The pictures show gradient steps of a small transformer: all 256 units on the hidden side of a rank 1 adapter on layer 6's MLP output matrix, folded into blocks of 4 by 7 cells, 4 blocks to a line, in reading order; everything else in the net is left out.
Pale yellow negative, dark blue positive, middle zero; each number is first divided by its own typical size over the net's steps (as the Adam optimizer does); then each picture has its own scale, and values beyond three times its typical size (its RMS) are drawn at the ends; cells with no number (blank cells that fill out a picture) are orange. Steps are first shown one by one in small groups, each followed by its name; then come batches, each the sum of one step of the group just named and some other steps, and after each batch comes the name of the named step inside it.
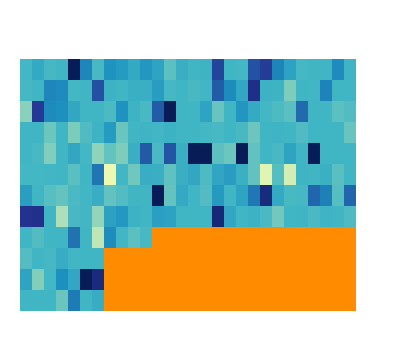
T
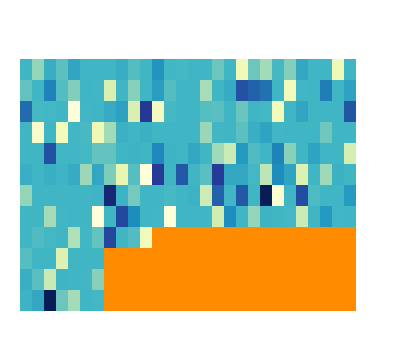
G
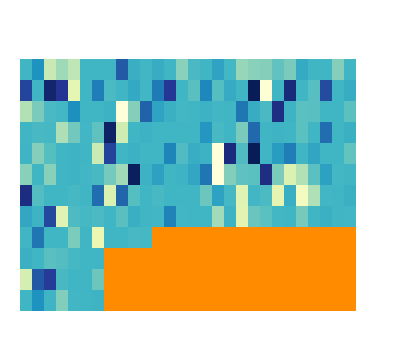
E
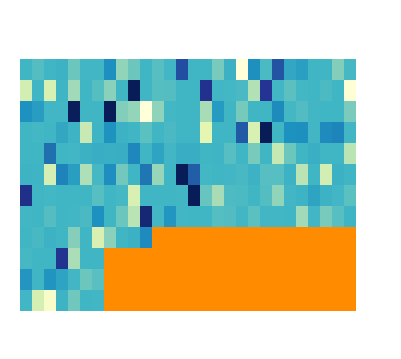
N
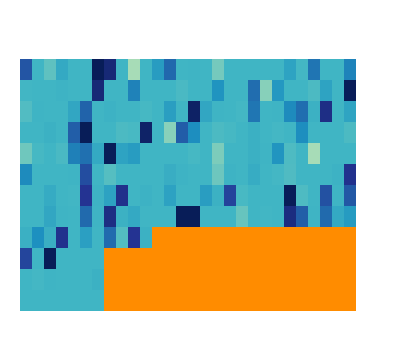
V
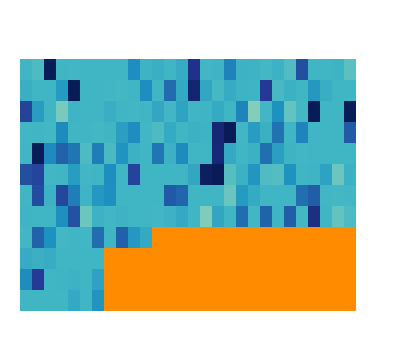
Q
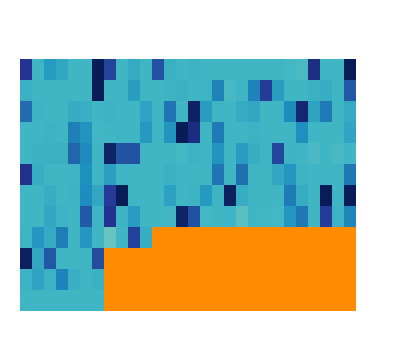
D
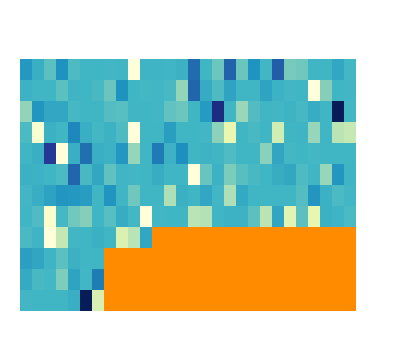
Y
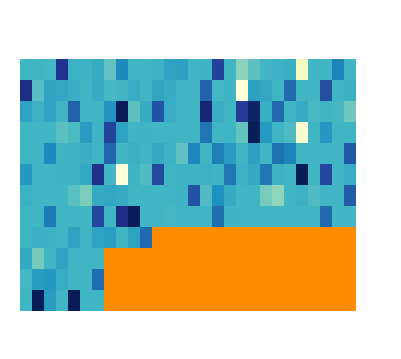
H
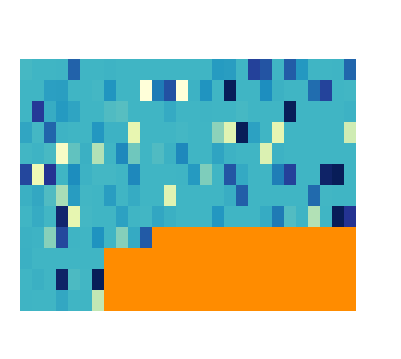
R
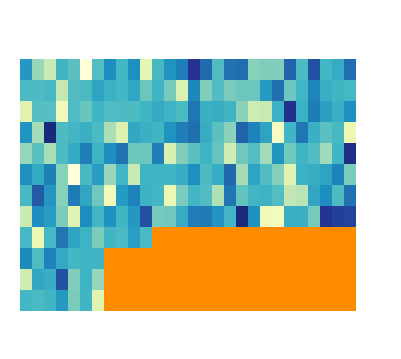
R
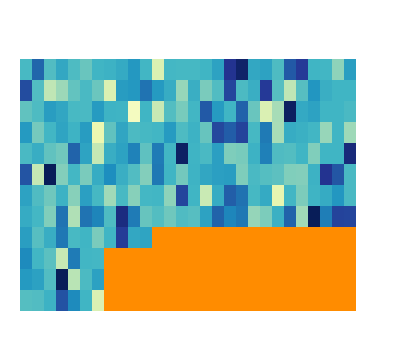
R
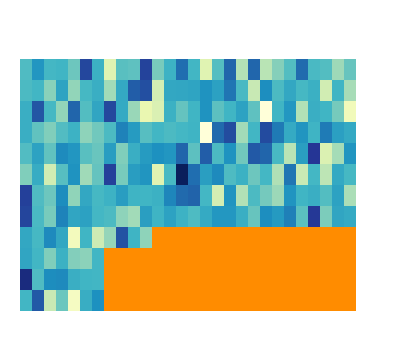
N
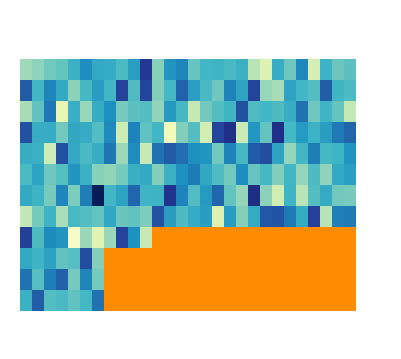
E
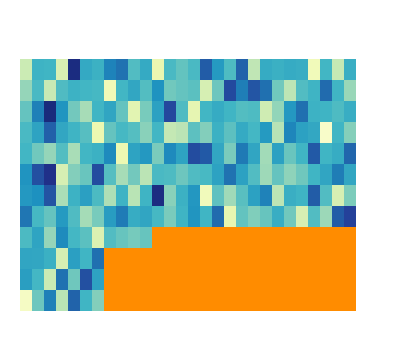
T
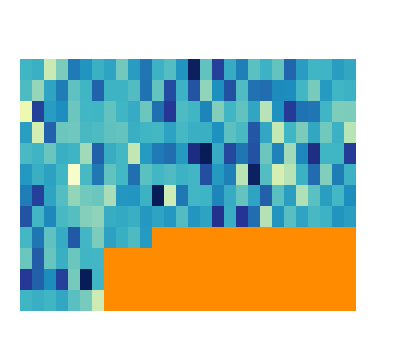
T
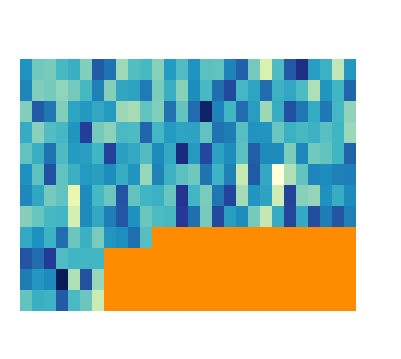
V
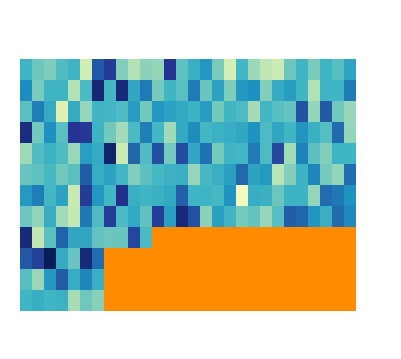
V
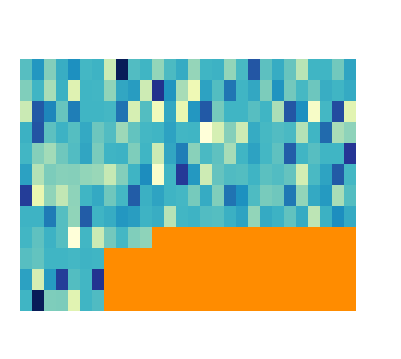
R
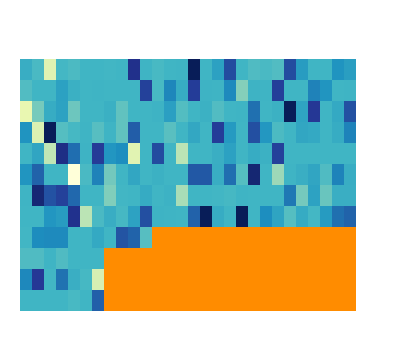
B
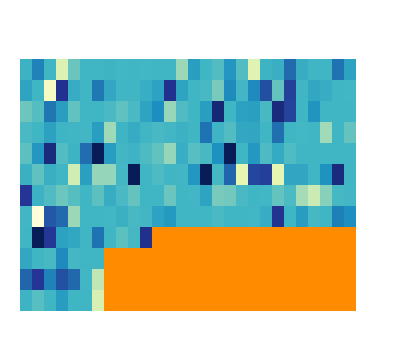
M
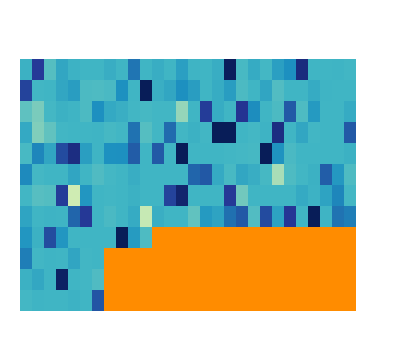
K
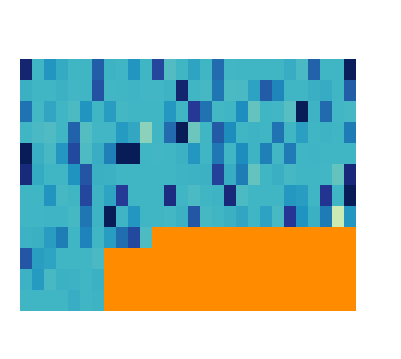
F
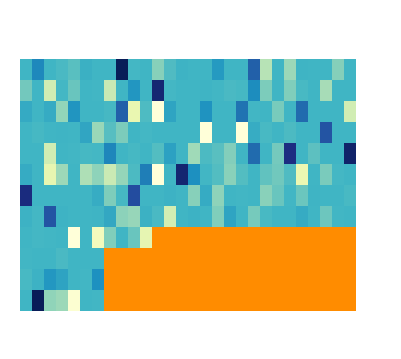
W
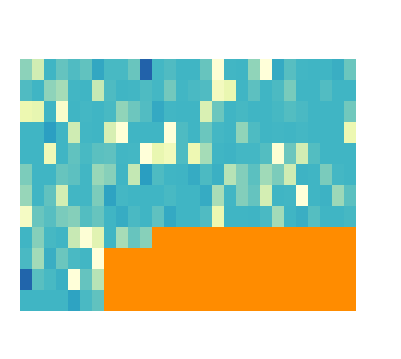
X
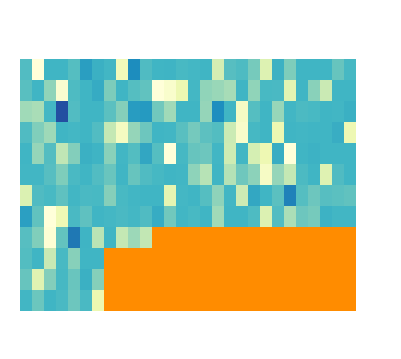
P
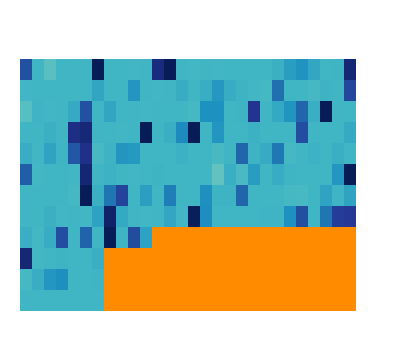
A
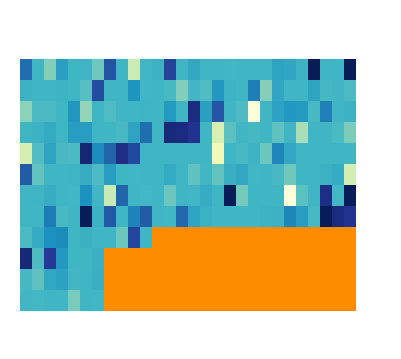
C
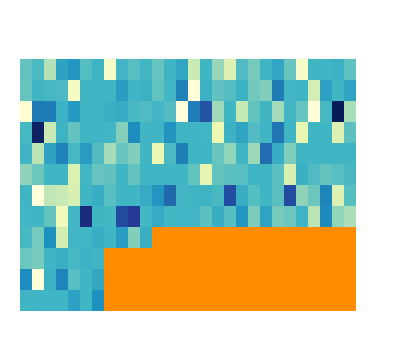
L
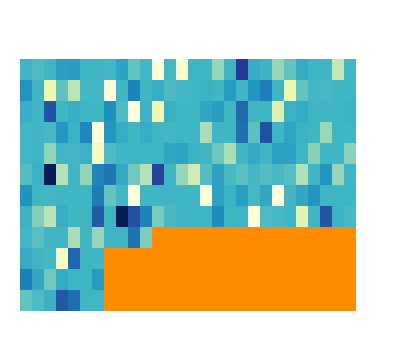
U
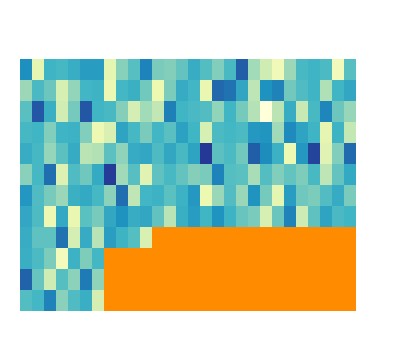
U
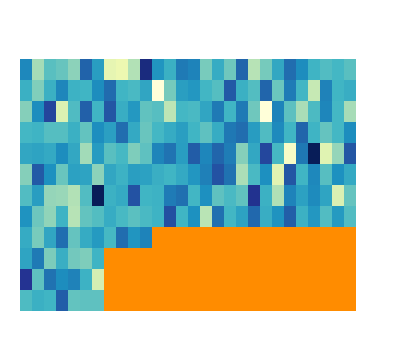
M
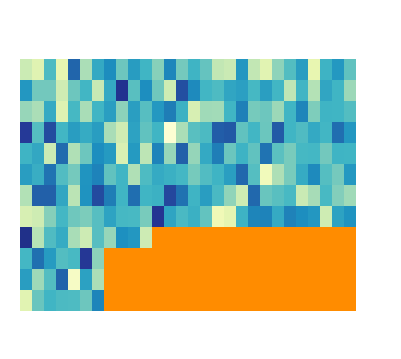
X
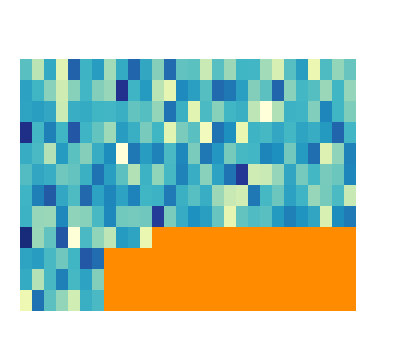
W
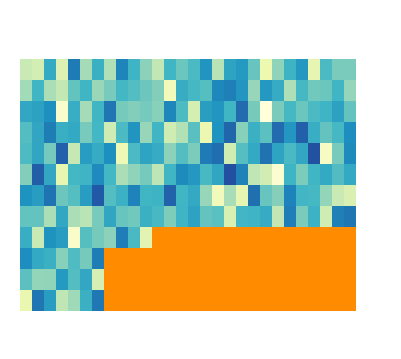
W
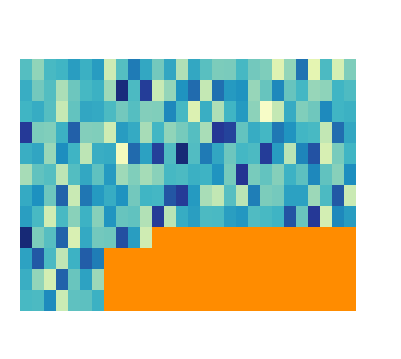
K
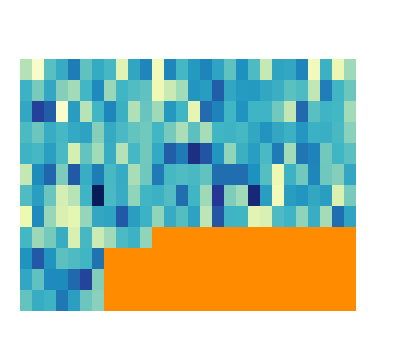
U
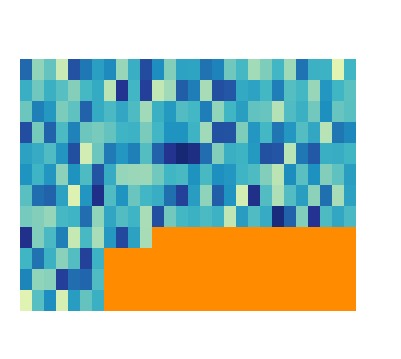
K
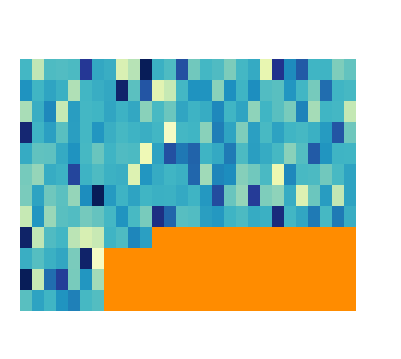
X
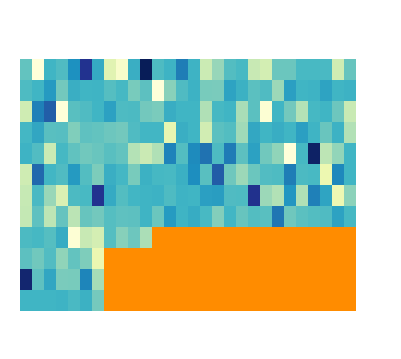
X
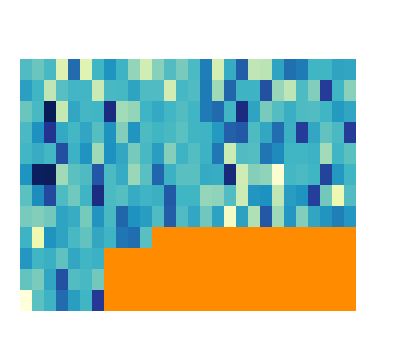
U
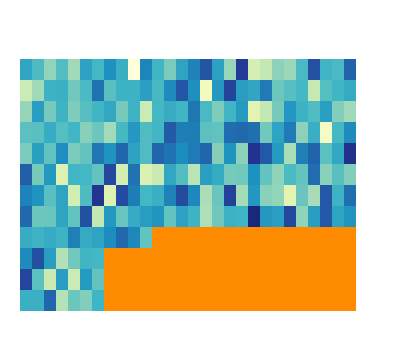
C
